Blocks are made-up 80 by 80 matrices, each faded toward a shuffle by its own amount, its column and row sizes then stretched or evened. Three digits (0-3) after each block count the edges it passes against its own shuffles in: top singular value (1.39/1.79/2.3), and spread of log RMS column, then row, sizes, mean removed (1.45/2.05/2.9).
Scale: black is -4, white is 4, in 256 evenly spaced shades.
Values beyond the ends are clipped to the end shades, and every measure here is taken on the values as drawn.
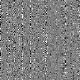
2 3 0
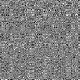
3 0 2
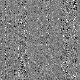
0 3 0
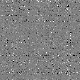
0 1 2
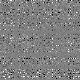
1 2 3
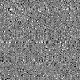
2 0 1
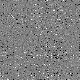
0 1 2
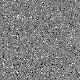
1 1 1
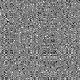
3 1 0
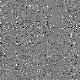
1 2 2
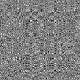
3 0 1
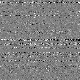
1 0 3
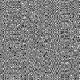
3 1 0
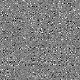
2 1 2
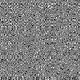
3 0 1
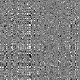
3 3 1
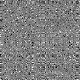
3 1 1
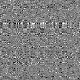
3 0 2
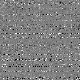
1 1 3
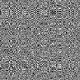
3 2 2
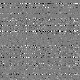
2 1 3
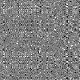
3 2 1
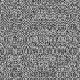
3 0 0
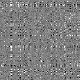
3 2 2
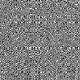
3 1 2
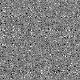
1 1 2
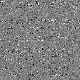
1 0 2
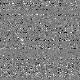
0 1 3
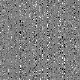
0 3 0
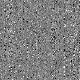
1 2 0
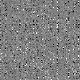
2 2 0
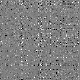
2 2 2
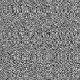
3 1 1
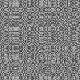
3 0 1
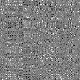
3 1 1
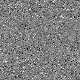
0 0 1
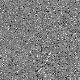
0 1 0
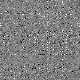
0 1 2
